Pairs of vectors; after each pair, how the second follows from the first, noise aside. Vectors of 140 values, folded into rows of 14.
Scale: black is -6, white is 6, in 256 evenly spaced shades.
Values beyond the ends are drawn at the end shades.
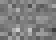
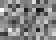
reversed, negated, scaled up.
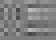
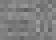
reversed, negated, shrunk.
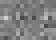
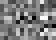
scaled up.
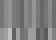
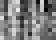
reversed, negated, scaled up.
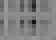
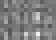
wrapped around, negated.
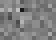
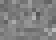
reversed, partly zeroed.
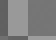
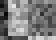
scaled up.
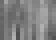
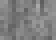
reversed, negated, shrunk.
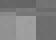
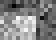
scaled up.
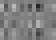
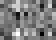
reversed, negated, scaled up.
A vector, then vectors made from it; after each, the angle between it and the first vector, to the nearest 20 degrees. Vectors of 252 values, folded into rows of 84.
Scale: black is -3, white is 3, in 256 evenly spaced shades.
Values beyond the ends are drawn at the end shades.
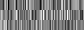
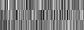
160 degrees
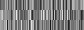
40 degrees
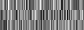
160 degrees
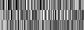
40 degrees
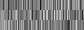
40 degrees
